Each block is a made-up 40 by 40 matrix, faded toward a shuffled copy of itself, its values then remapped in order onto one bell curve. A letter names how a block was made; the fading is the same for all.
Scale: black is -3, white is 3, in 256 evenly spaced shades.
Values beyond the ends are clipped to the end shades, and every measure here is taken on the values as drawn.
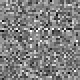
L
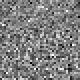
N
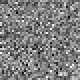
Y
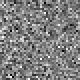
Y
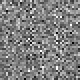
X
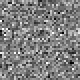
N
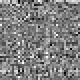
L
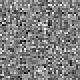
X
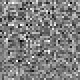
L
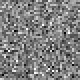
Y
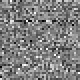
N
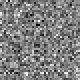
X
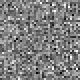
X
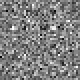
X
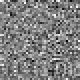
X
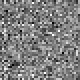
X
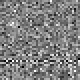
L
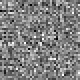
X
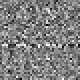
L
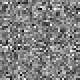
L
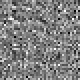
X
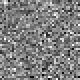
X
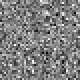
X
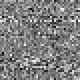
N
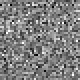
N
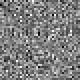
X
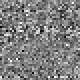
N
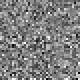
L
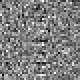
X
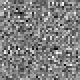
X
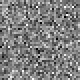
Y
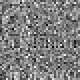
X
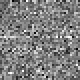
N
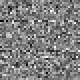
N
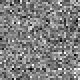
X
